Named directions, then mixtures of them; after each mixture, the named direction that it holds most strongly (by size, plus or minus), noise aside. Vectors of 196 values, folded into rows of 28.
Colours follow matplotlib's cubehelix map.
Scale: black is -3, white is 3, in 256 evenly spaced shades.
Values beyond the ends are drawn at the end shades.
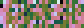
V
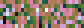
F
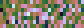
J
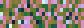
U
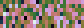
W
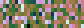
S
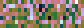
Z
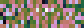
F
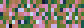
U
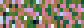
W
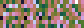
W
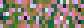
V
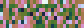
U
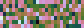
W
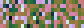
S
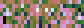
F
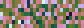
U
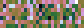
Z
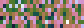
S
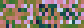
Z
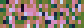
S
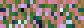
U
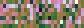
Z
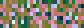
U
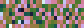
U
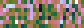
Z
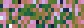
V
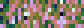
J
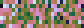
V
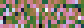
F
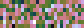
W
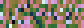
U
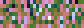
Z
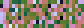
V
